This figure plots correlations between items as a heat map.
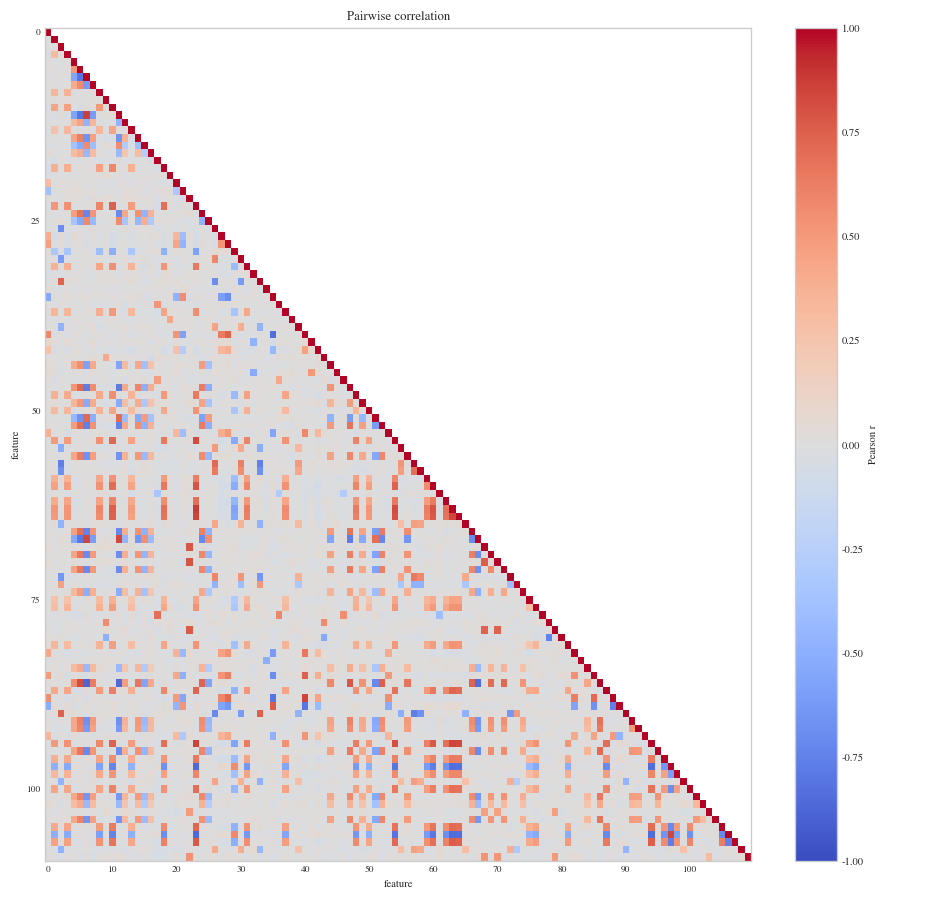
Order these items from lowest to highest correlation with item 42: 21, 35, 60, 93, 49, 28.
35, 21, 60, 49, 93, 28
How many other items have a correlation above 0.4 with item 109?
4
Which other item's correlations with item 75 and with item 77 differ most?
17
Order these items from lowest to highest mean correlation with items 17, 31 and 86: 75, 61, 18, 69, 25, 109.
25, 61, 109, 75, 18, 69
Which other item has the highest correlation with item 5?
86
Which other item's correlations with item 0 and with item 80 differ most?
78
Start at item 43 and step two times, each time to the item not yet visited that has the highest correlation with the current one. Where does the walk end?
9
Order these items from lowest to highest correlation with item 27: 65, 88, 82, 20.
65, 20, 82, 88
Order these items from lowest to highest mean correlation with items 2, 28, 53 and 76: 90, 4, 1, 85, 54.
4, 1, 54, 90, 85
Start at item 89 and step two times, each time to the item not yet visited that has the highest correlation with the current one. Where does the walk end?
21
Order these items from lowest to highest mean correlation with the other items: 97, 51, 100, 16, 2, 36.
97, 51, 2, 36, 16, 100
